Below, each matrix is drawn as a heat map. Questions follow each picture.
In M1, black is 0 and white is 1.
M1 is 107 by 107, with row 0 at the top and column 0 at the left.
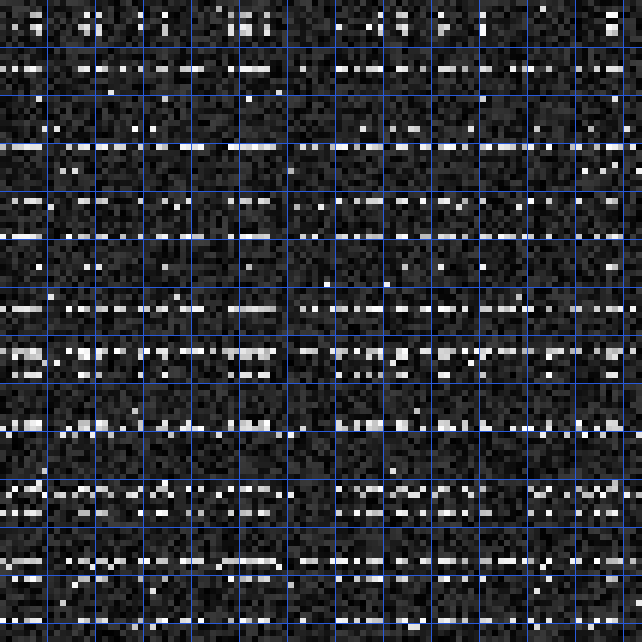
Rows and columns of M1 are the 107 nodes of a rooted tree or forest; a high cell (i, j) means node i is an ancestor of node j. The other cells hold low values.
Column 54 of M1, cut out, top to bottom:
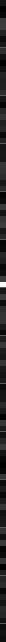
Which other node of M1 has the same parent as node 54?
64
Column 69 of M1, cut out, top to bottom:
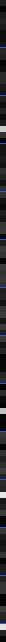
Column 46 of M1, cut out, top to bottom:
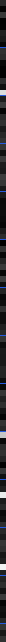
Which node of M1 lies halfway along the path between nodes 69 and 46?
82
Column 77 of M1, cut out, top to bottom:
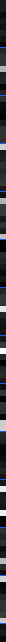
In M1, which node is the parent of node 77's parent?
70
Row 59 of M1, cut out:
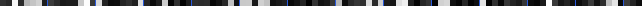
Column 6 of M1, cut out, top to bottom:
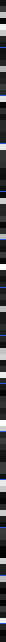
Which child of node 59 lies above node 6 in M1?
4
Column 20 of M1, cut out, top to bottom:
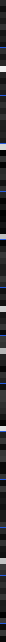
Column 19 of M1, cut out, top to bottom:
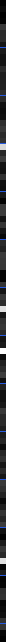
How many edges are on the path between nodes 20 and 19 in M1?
5
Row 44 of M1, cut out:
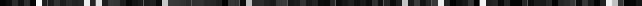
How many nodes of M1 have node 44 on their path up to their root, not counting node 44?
10
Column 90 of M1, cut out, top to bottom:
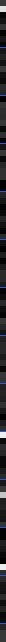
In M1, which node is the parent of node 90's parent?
94
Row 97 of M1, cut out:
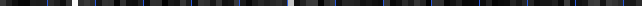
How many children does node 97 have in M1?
2
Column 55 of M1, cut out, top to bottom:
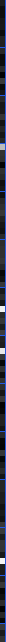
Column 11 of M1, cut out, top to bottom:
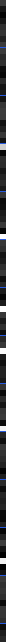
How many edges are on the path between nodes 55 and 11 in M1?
4
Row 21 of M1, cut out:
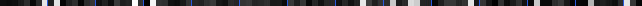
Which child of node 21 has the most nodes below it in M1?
104
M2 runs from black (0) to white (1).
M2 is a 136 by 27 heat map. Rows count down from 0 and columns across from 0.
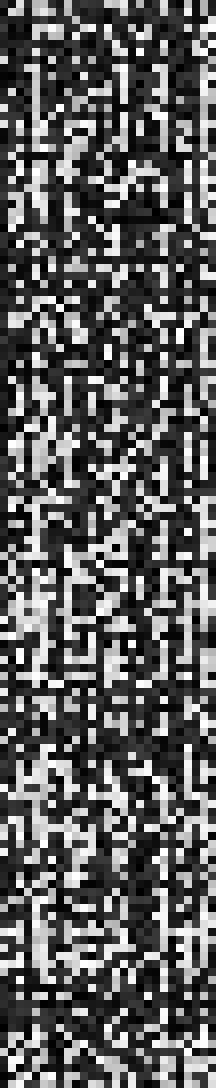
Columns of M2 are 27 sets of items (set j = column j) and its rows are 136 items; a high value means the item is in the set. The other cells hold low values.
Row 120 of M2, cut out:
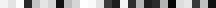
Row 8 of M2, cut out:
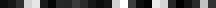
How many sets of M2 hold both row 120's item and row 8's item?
4
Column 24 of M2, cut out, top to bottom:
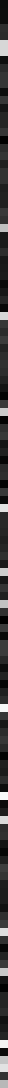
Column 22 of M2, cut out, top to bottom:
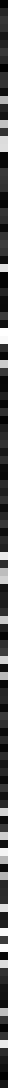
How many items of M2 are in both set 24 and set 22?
3
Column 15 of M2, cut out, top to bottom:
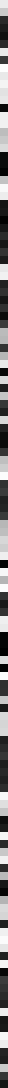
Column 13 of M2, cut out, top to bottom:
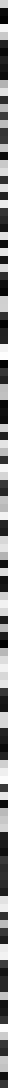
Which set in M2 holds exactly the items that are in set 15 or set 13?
25
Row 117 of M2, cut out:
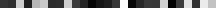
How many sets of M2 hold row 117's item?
9
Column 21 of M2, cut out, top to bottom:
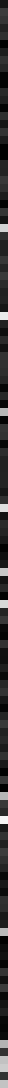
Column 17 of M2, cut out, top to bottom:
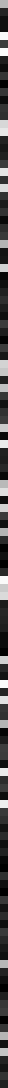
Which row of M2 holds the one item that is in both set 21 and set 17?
63
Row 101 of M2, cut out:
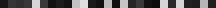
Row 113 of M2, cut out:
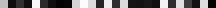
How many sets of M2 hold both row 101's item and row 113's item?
8
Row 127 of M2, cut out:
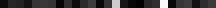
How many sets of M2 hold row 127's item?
2
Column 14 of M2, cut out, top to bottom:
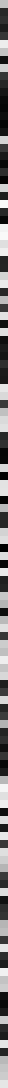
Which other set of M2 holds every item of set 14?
20
